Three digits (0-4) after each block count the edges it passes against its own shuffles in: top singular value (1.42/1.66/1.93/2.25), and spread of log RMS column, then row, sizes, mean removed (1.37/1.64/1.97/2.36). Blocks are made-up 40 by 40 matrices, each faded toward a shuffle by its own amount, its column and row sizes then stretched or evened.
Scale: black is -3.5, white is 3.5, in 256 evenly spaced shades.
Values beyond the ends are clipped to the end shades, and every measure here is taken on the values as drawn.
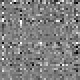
1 3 4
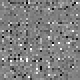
1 2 3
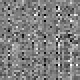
3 4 2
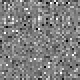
1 0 0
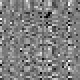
4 4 0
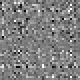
1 3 3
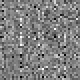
2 3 2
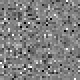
2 1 1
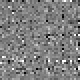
1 3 3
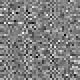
3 0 1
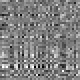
4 0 4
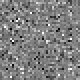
1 2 0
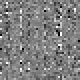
1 4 1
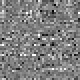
2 0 4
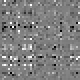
3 3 4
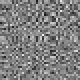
4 2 1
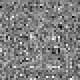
1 1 2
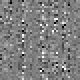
0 4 0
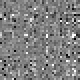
1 4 2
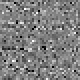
2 0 3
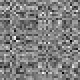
4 0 3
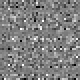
0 1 4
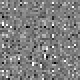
2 2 2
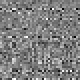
3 0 4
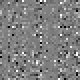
1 4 2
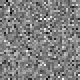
0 2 0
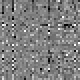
3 4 2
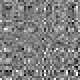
4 3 3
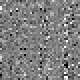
1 3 0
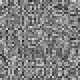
3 1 1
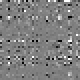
3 4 4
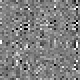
3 4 2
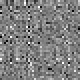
3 2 1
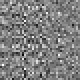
3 4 0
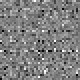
1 2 3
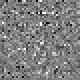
0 1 3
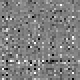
1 3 3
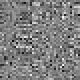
3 1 2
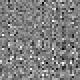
1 3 1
